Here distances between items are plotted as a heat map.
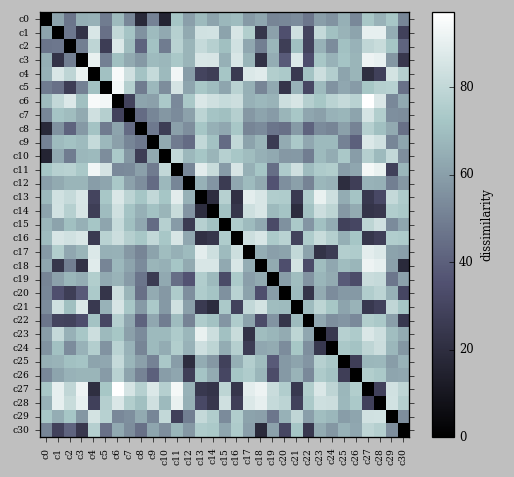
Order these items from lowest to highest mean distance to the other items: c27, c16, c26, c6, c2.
c26, c2, c16, c27, c6
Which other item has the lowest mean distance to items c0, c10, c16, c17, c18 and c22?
c8
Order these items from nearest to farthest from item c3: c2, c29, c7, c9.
c2, c29, c7, c9
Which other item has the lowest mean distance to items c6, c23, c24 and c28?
c17
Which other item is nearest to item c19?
c9
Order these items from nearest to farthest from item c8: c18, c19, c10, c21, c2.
c10, c2, c19, c18, c21
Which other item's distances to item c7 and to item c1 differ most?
c6
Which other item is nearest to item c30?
c18
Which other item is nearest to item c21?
c14
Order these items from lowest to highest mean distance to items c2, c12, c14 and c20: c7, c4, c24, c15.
c15, c4, c24, c7
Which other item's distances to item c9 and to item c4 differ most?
c27
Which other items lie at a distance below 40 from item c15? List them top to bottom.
c12, c19, c25, c26
